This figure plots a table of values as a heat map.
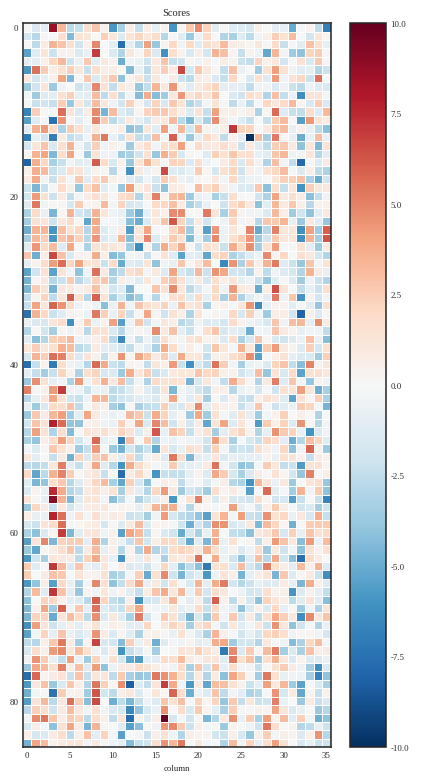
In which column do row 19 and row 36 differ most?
15
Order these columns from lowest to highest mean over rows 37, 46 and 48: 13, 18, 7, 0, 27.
0, 27, 13, 18, 7
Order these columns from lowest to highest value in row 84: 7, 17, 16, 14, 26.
26, 14, 17, 16, 7
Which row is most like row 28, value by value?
74
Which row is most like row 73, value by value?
49
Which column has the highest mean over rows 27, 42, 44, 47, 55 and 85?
3
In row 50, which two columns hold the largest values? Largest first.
33, 8
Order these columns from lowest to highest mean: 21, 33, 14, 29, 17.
21, 14, 33, 17, 29
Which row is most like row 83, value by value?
23
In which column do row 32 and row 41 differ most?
12
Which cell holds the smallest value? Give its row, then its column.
13, 26
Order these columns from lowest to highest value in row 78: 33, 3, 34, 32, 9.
32, 3, 34, 33, 9
